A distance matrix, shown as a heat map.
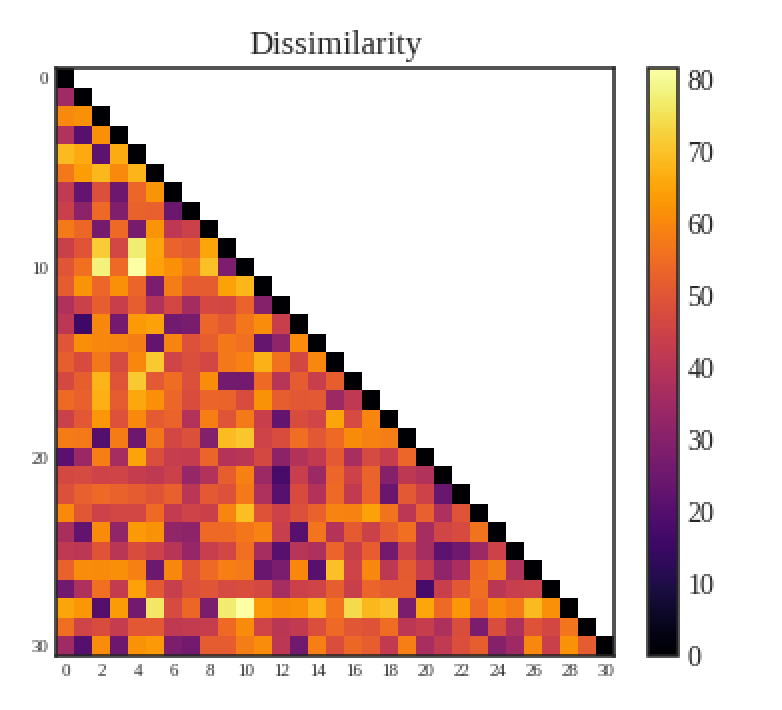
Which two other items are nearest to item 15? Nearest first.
17, 24
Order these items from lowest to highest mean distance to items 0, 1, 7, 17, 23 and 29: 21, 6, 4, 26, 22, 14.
6, 21, 22, 14, 26, 4
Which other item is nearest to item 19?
2
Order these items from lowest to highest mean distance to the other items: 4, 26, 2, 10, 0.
0, 26, 2, 4, 10
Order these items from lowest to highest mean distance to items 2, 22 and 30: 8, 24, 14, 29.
8, 24, 29, 14
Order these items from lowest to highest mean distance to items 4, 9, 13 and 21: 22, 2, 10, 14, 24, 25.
25, 22, 24, 2, 14, 10
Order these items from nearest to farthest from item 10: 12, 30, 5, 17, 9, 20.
9, 20, 17, 12, 30, 5
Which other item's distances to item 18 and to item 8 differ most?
28
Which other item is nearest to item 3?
1
